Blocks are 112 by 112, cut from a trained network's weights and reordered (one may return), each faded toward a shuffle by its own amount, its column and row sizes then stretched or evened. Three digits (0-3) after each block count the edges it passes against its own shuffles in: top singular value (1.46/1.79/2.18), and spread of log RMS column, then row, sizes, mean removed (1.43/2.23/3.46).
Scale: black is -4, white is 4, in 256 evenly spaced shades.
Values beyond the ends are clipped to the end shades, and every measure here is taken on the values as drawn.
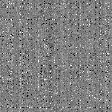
1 2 1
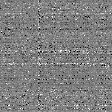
2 1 2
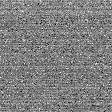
2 0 0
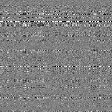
3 1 3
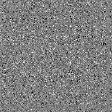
0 2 2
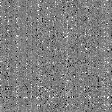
1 2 1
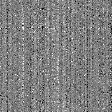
3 2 1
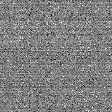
2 1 0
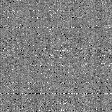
1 0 2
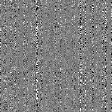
1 3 1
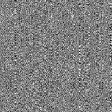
2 2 0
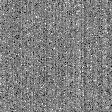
2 0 0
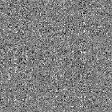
1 2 2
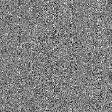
1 2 0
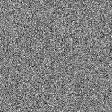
1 0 0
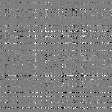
2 2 3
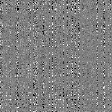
1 3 2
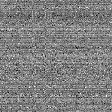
3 0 1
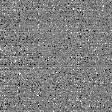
1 1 1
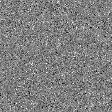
0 0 1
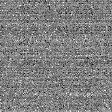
2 1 0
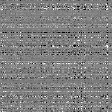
3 2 3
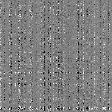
3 3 2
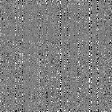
1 3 2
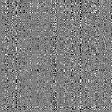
3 3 2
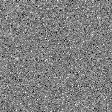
0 0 1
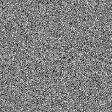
1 1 0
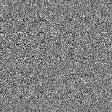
2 0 2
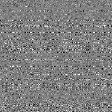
2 1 3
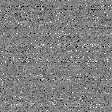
0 0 2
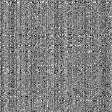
3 0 2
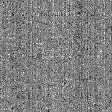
2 0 1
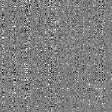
2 3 2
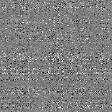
1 1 2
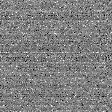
2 0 1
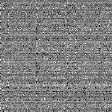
3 2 1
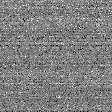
2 0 1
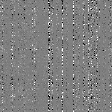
1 3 1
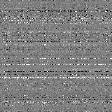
3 1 3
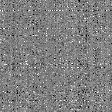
1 1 2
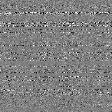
0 1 3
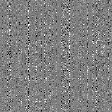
1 3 1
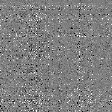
0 2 2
